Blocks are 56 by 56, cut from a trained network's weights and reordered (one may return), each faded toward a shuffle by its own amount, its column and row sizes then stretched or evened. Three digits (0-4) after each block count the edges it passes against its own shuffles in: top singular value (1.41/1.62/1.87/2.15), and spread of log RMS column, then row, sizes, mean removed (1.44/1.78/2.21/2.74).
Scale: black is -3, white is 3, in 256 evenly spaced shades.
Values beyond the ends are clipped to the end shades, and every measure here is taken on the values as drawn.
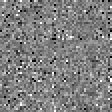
1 2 2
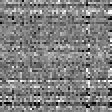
4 3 3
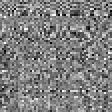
4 0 3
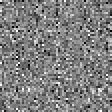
2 3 0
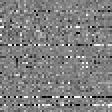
4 1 4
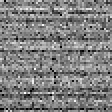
4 0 3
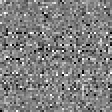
3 1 3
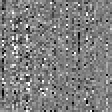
0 4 0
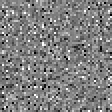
1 3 0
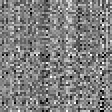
3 3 1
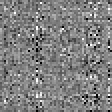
0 4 2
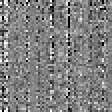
3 4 2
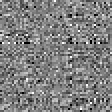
3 1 3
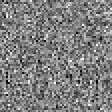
1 0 0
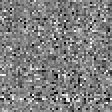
1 1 2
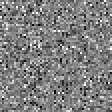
0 2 0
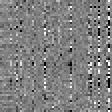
4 4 0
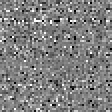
0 1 3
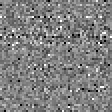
0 1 3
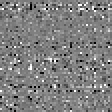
1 2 4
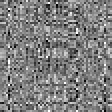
4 4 0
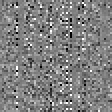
2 4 0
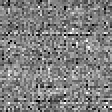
1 3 2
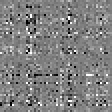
1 4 4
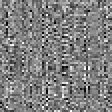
4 4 0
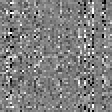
3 4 2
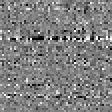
3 1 4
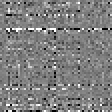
4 3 4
